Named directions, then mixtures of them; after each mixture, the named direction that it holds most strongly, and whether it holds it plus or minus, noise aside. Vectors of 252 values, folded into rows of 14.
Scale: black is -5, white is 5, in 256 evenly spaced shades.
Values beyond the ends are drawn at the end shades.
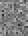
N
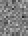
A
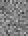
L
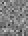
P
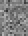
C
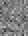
P, minus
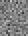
L, plus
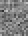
C, minus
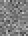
L, minus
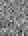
P, plus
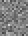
L, minus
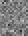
P, plus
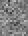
C, plus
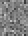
C, plus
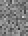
A, minus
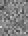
L, plus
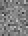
L, plus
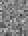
P, plus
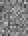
A, minus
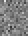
L, minus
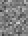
C, minus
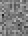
N, plus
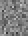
A, plus
